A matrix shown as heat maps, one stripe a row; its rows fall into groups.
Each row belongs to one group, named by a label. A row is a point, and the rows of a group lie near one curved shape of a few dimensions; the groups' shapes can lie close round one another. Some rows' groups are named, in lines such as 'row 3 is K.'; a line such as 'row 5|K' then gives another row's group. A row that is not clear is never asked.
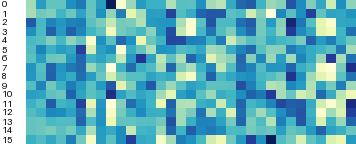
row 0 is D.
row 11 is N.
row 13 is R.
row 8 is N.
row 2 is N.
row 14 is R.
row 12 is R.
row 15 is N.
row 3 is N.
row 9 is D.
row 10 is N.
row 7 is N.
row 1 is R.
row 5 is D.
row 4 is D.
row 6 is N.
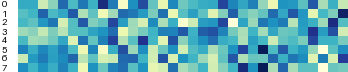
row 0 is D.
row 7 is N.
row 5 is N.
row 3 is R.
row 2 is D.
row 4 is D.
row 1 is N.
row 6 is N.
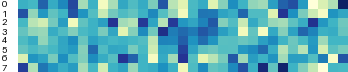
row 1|N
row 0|N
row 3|R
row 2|D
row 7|N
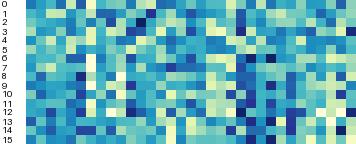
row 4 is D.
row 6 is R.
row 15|N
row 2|N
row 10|D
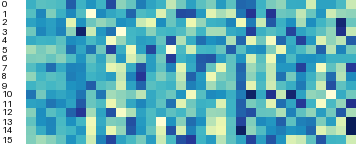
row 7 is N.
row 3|D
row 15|R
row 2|D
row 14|N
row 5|D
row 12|D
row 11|N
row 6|R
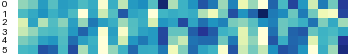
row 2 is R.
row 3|R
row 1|N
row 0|R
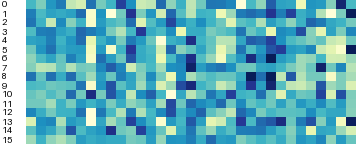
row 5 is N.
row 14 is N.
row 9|R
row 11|R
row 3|N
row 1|N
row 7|R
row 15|R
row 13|N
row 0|D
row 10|D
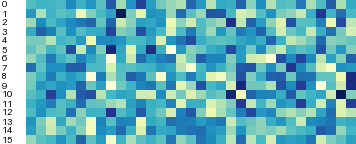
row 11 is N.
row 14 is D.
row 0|N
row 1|D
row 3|N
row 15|R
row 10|D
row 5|D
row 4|R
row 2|D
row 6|R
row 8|N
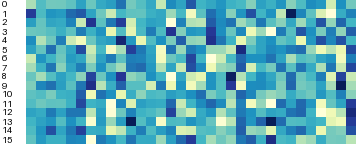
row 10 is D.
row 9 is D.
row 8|D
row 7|N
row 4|D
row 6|N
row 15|R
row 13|N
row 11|R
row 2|D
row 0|R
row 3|R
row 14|N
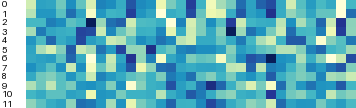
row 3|D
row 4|N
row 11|R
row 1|N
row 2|D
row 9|R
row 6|N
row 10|R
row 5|D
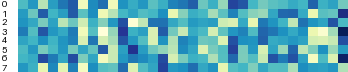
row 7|D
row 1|N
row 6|N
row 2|D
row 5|N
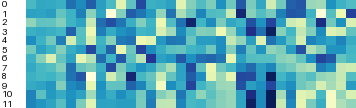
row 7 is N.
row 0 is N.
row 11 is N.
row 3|N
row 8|R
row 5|N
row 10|N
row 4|D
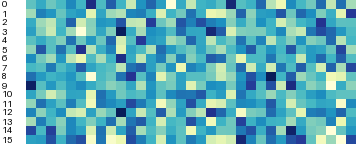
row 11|N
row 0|D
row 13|N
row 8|N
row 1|N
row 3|D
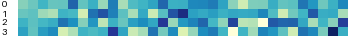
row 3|D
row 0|R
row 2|R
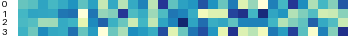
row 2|R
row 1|R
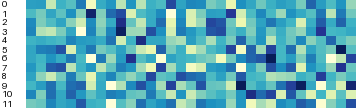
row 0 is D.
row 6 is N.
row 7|D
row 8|D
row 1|D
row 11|R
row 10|N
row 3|D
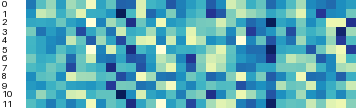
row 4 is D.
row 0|D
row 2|N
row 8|D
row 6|N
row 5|N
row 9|N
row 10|D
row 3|D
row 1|D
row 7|N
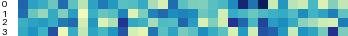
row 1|D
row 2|R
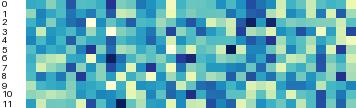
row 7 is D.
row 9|R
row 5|D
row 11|D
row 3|R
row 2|R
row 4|N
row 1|D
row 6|R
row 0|N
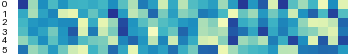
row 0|N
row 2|R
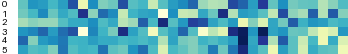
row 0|R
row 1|D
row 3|R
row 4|N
